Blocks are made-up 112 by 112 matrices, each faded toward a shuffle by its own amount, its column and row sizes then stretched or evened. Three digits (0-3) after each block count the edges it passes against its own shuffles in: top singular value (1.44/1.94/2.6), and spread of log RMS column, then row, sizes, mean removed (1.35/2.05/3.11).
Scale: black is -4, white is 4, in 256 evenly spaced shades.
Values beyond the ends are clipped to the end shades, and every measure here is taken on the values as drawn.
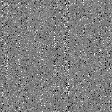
2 2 0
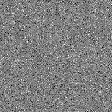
2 0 0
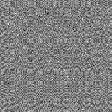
3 0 0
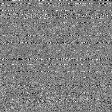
1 0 3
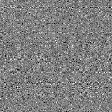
2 0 2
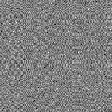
3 1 0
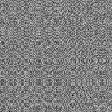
3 1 0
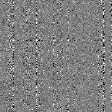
2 3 1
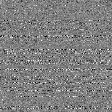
2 0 3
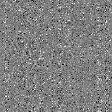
2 2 0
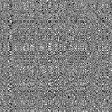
3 2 1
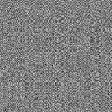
3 2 0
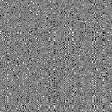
3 2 1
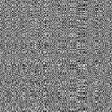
3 3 2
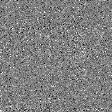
0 1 2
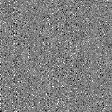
2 2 0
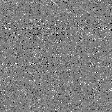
1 1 2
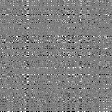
3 2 3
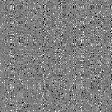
3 2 0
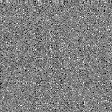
2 1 1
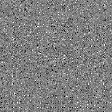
2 2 1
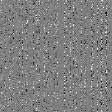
2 3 0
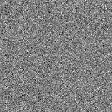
2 1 0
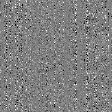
0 3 0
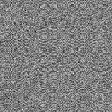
3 1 0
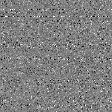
0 1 2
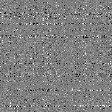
0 2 3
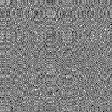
3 0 1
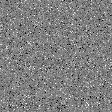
0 0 1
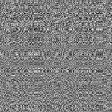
3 0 3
